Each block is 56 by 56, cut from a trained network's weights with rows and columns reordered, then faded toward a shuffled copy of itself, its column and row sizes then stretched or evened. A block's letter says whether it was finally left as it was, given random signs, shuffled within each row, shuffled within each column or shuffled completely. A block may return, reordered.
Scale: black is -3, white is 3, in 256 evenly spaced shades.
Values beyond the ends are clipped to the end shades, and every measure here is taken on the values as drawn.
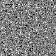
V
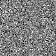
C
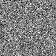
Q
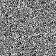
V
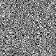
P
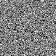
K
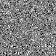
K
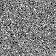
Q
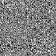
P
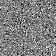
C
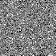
V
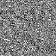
P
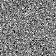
C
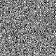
P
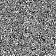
K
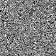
C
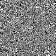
V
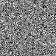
V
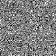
P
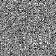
P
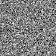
V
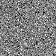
C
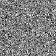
V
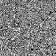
P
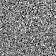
Q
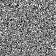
K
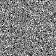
C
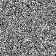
K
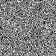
Q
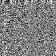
P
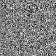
P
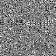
P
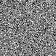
Q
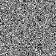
V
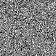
C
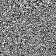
K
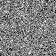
Q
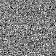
K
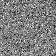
Q
